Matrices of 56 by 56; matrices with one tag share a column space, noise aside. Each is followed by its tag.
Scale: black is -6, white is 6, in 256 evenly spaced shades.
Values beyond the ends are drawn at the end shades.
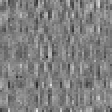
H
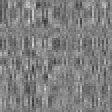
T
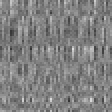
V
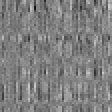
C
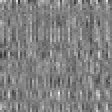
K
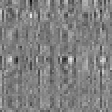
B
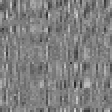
H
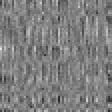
V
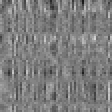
C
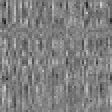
T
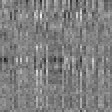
B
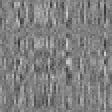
T
